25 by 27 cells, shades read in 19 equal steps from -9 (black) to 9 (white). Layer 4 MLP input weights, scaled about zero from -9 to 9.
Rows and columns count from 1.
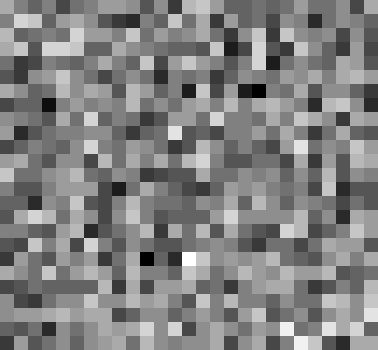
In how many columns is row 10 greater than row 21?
12
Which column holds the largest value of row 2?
2
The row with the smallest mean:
14
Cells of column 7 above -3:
22
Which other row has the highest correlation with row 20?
3
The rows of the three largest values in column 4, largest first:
4, 20, 16
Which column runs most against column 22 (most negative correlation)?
25
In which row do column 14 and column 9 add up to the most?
19
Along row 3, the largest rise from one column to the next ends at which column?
21
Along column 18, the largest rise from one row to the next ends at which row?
8
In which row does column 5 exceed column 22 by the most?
18
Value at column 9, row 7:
-3
